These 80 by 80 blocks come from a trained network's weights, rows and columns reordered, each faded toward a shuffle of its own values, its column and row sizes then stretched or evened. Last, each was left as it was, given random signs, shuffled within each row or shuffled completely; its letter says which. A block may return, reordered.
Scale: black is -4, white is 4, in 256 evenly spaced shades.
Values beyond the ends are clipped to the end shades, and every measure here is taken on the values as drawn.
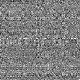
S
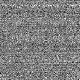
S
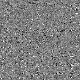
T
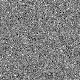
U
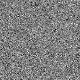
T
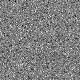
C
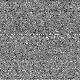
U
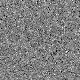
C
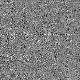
T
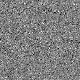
U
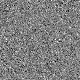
U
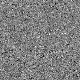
U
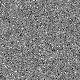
C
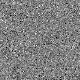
T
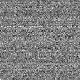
S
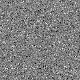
U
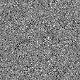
T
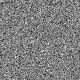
C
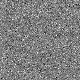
C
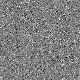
C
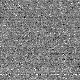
U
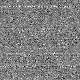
U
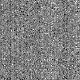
S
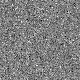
C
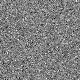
C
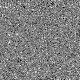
U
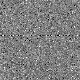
T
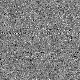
U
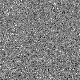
U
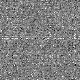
S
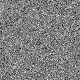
C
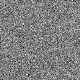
T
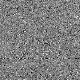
T
